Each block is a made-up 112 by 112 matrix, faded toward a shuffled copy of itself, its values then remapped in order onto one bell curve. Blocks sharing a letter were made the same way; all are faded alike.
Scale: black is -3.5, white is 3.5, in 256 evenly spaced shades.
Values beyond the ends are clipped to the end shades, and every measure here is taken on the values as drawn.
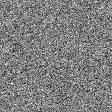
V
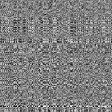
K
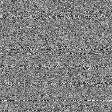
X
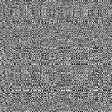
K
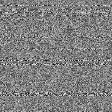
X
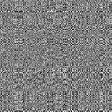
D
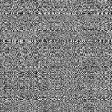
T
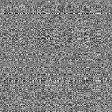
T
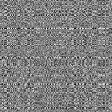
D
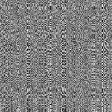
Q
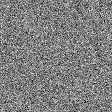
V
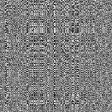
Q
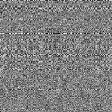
T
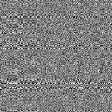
K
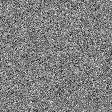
V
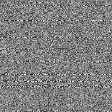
X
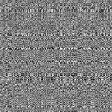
K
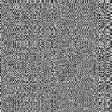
Q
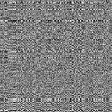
K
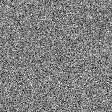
V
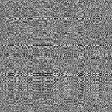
K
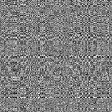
D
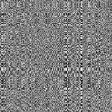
Q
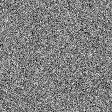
V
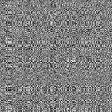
D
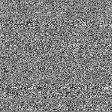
X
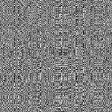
Q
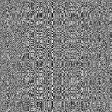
Q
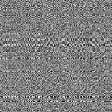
K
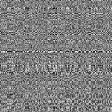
K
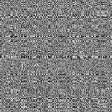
D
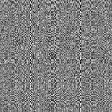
Q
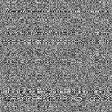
T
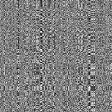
Q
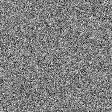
V
